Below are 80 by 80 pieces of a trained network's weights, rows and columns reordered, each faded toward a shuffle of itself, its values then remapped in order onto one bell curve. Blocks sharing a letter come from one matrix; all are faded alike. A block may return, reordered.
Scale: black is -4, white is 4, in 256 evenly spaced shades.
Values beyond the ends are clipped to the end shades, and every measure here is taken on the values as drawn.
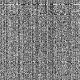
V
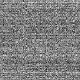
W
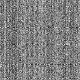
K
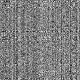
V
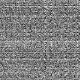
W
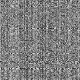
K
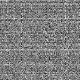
W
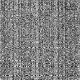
K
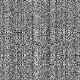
K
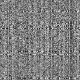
K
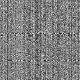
V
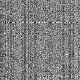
V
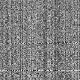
V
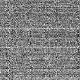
W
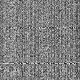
V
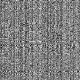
K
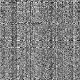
K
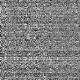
W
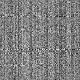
V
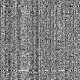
V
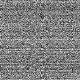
W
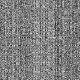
K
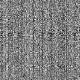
V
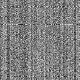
V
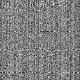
K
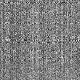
K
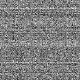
W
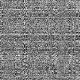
W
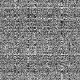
W
